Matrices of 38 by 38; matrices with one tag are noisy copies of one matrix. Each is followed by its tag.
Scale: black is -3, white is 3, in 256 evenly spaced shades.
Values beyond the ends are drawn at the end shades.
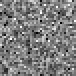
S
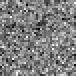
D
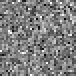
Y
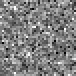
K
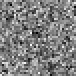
S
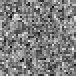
S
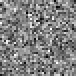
K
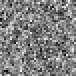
S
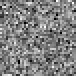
Y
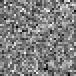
Y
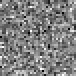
D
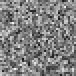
S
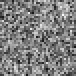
Y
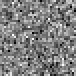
S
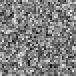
S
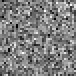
Y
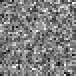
Y
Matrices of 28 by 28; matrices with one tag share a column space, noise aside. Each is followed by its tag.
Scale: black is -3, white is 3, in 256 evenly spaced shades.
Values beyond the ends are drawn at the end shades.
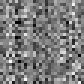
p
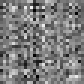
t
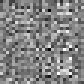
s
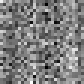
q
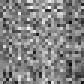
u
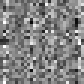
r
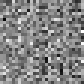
s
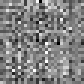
s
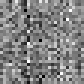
s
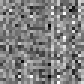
t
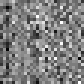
q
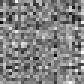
q
